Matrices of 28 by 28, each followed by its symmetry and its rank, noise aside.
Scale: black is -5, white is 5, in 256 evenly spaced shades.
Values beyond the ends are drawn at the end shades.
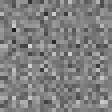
no symmetry, rank four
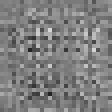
antisymmetric, rank four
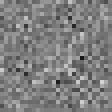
symmetric, rank four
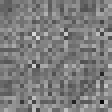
symmetric, rank four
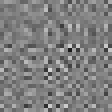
antisymmetric, rank two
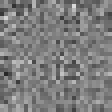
no symmetry, rank four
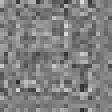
no symmetry, rank four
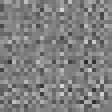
antisymmetric, rank four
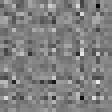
antisymmetric, rank two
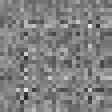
no symmetry, rank four
